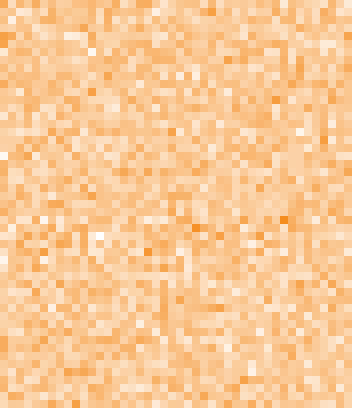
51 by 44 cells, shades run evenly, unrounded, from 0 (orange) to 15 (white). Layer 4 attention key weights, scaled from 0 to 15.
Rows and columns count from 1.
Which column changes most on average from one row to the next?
6
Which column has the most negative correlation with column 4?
14
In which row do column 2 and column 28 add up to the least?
5
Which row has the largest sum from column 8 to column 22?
35
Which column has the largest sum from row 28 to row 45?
2
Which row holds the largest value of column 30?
37
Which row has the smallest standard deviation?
45
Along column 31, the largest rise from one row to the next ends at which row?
29
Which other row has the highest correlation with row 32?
30
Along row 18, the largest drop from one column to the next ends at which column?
41
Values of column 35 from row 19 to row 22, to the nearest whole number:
5 11 11 9
